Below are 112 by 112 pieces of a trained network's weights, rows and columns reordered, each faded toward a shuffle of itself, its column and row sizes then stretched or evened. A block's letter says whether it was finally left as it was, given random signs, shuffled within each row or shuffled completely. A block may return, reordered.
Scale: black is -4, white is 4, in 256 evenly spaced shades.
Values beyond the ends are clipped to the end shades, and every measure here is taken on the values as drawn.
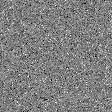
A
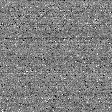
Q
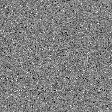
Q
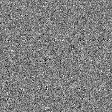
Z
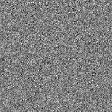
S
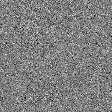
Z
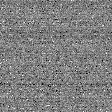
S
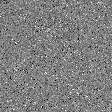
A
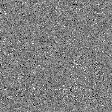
Z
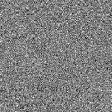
S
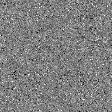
Z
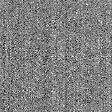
S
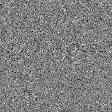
Q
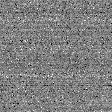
Q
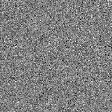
S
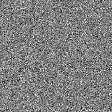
S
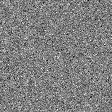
A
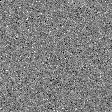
A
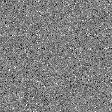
Z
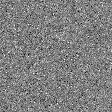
A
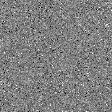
Z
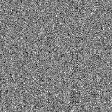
S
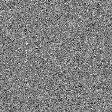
Z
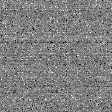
S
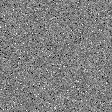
A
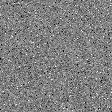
A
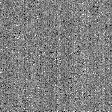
S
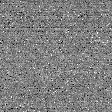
Q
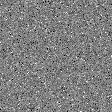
A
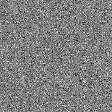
Z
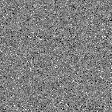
Z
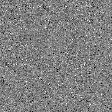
Z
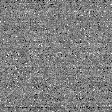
S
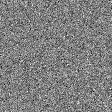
A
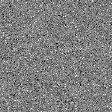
Z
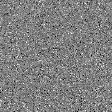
Z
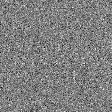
Q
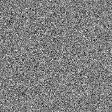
Z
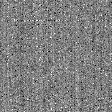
S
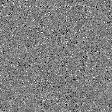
Z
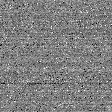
Q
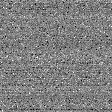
Q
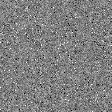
Z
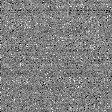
S
